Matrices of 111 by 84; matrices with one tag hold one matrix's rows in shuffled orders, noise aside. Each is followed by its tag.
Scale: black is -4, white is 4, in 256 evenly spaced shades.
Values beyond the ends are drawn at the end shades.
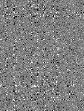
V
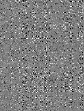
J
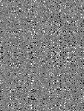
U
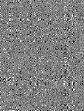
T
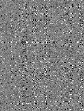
J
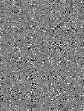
U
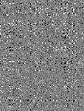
T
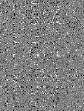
V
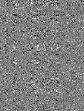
V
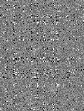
V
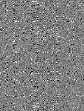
V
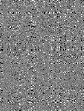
U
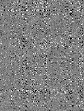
J
